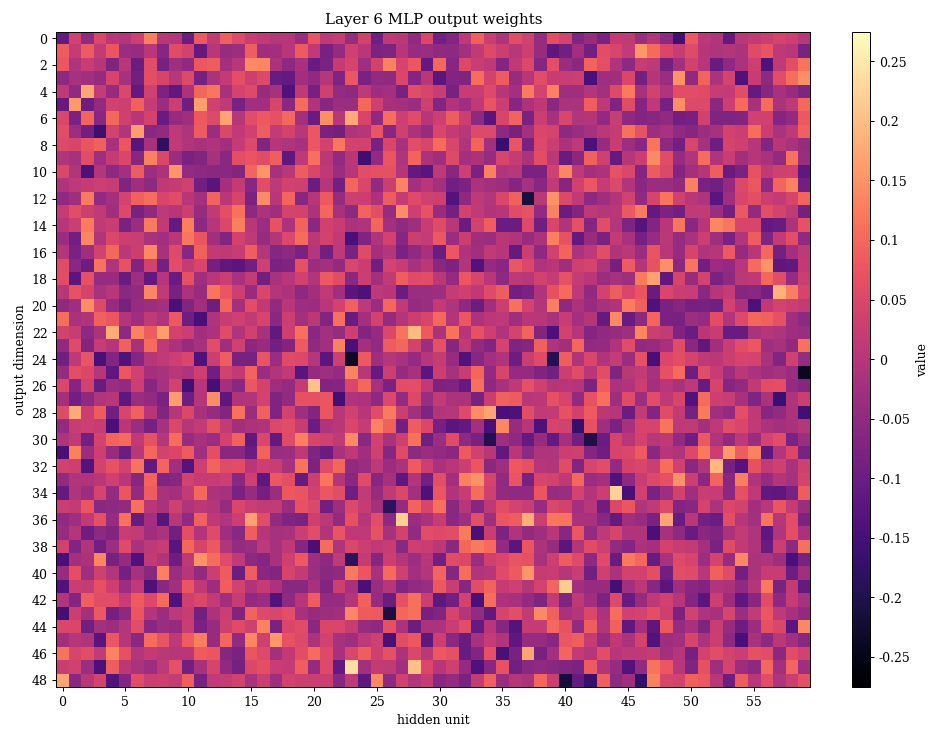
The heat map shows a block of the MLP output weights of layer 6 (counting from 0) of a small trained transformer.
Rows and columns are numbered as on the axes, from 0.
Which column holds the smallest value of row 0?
49
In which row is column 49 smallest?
0
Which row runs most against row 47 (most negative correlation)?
39
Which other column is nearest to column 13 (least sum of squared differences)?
18
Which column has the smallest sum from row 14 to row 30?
17
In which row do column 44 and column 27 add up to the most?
34
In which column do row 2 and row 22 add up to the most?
28
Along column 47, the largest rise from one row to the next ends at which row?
21
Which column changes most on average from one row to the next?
23
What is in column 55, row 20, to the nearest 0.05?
-0.15
